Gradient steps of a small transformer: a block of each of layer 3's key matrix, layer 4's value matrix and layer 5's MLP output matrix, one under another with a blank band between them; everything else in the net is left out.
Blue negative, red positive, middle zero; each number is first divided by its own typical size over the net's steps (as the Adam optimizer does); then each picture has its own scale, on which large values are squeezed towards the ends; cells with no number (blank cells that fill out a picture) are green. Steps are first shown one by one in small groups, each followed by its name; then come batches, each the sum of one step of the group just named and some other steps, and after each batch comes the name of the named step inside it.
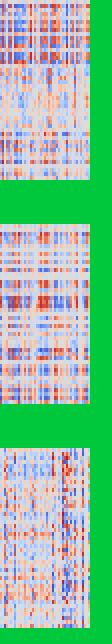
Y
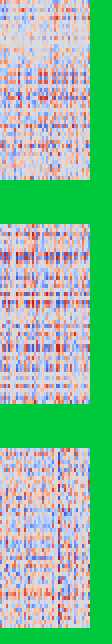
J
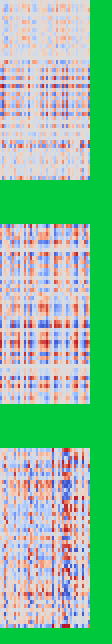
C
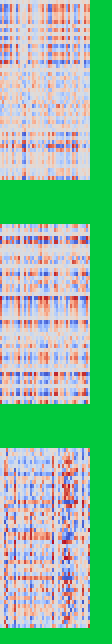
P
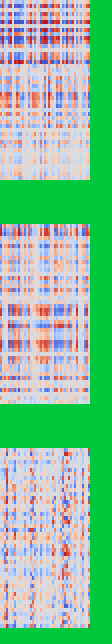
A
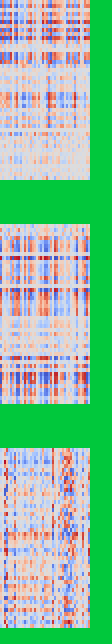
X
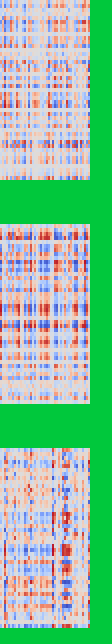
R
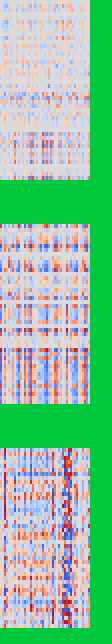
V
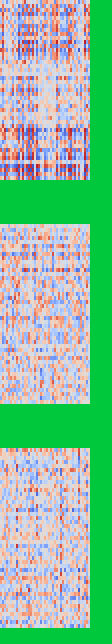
Y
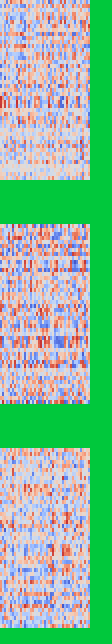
R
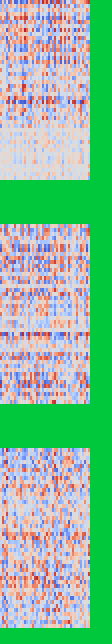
X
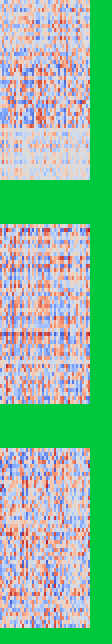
Y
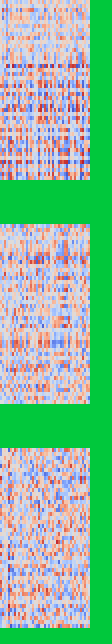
C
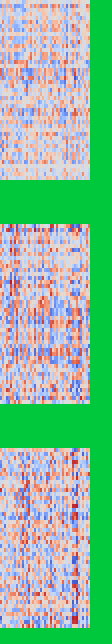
Y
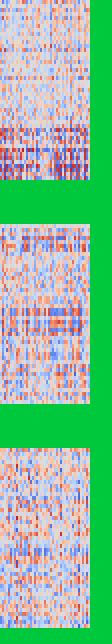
P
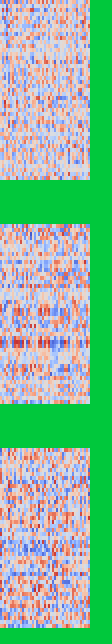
R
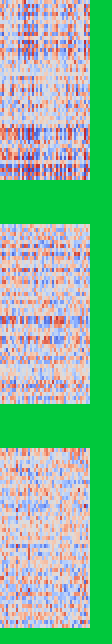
C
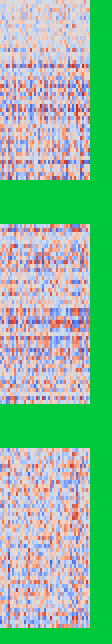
C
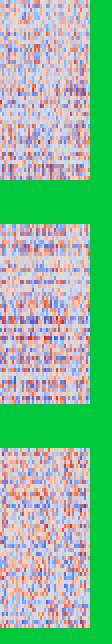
V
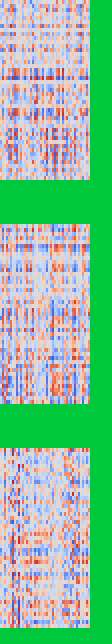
V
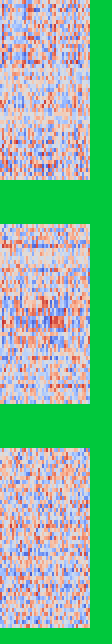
Y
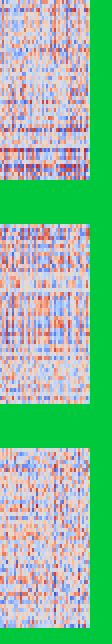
Y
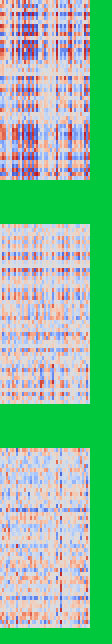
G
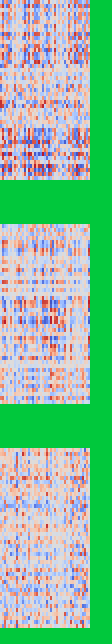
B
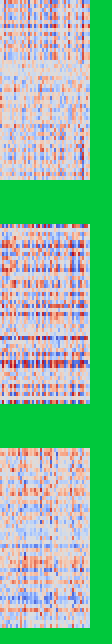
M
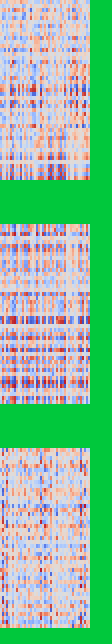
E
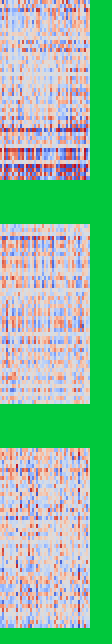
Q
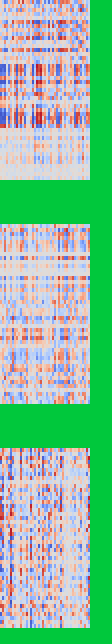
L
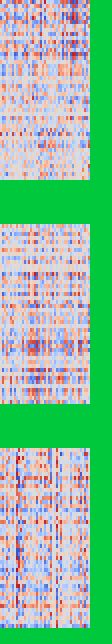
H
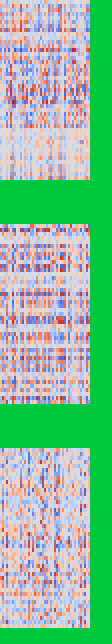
E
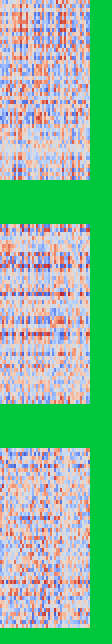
L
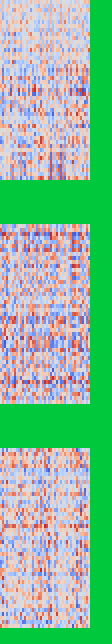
E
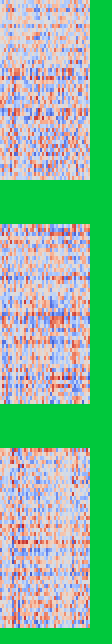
B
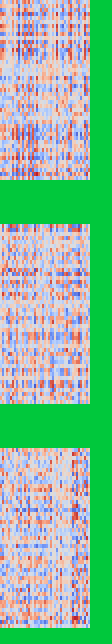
G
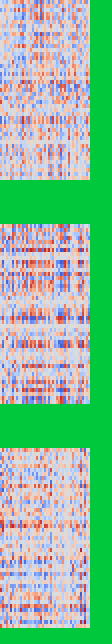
E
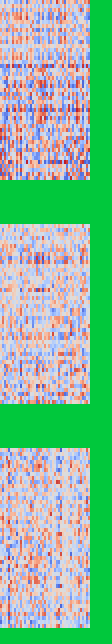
L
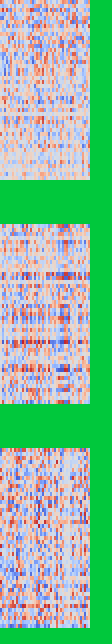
H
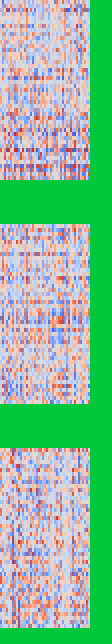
Q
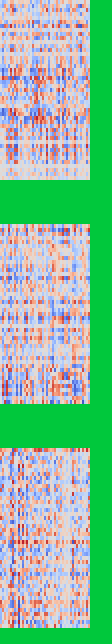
L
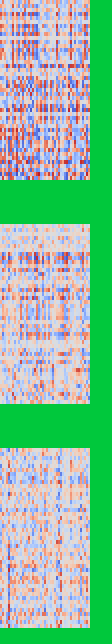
G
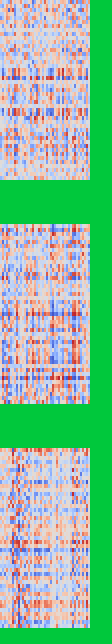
H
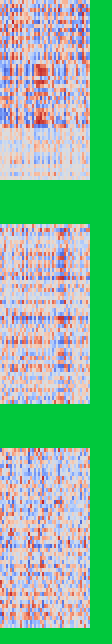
L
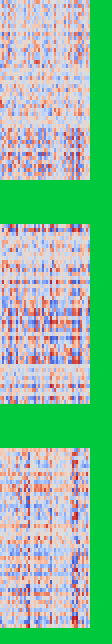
B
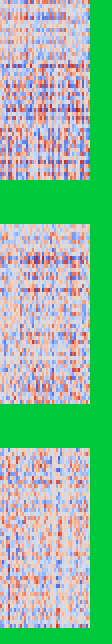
H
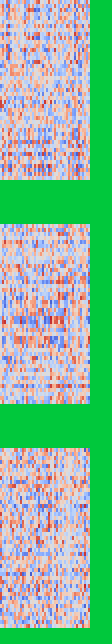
B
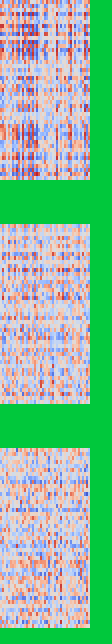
G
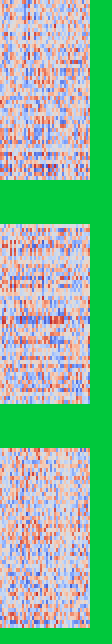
B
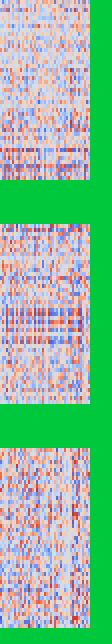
Q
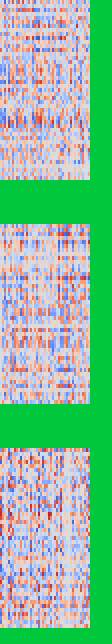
L
